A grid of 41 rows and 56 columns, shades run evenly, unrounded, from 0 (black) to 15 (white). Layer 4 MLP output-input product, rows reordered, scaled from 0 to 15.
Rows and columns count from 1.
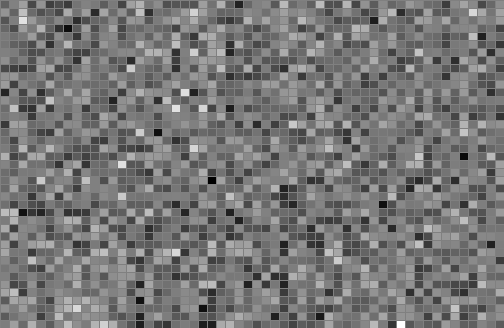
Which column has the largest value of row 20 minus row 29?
17
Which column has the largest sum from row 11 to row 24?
23
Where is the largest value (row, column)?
41, 45
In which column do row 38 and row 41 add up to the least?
16
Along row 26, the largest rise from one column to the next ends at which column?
53
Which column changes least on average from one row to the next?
11
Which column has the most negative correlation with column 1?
21
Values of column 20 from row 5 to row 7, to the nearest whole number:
10 11 3
